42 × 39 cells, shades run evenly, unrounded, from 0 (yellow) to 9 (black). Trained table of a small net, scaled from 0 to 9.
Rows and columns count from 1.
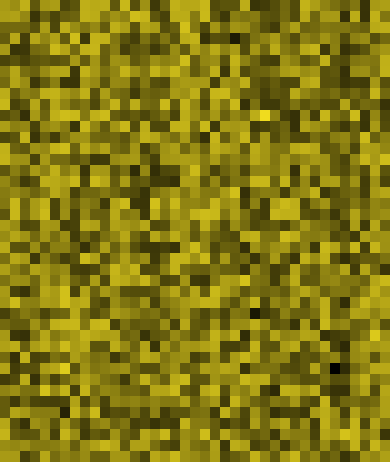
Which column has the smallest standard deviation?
19
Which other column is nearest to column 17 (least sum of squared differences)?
37
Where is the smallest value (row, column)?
11, 27
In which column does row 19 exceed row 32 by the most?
15
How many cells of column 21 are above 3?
30
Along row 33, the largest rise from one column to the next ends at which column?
4
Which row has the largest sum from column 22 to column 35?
29
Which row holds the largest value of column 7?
38
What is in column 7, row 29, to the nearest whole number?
5
